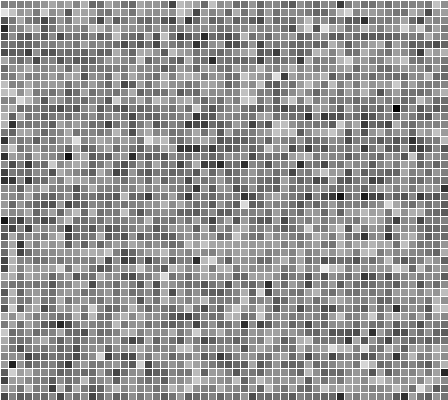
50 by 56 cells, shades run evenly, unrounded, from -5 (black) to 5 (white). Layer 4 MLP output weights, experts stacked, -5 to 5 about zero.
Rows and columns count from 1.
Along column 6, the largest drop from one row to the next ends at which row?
3
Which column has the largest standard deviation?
1
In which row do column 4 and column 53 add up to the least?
7
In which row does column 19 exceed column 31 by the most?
18
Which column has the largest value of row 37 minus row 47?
56
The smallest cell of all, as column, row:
50, 14
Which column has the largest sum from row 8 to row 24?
10
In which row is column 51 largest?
4
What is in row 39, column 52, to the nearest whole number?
1
